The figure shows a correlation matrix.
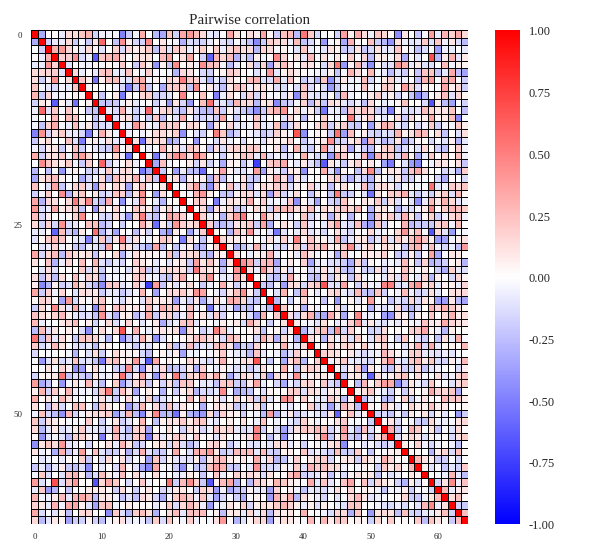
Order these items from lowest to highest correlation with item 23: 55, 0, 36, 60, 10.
55, 60, 10, 36, 0
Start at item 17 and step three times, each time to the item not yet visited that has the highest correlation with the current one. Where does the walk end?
13
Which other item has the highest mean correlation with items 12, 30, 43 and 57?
33
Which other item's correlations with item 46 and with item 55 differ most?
4
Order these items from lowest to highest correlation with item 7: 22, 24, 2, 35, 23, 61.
23, 2, 35, 22, 61, 24
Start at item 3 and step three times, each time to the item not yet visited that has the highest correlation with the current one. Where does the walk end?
24
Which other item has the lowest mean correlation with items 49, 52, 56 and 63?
14
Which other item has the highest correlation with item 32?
26
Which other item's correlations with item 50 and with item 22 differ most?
16
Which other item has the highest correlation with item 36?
3
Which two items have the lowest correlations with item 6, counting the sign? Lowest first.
9, 44
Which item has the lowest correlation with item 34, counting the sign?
18
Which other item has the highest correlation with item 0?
40
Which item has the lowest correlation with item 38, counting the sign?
19
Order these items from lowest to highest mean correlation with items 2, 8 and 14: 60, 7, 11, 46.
7, 60, 46, 11
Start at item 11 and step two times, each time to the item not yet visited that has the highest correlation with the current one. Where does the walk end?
28
